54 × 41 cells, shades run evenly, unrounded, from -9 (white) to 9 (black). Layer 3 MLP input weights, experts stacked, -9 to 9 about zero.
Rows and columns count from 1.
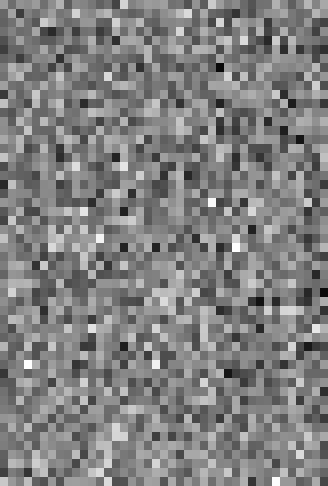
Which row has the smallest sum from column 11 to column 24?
13
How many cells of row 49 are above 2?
5
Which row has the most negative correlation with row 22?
38
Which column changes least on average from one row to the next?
2
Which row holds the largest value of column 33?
34
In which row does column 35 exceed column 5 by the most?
52
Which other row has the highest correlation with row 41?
15
